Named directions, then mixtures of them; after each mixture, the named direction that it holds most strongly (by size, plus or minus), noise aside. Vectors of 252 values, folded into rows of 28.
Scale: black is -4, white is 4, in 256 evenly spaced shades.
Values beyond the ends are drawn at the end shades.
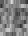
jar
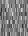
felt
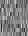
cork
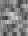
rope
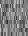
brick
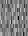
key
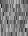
brick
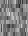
rope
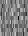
key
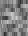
rope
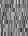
brick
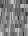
jar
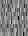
key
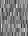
cork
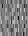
key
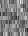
rope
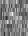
felt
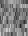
jar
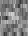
rope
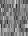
brick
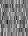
brick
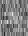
felt
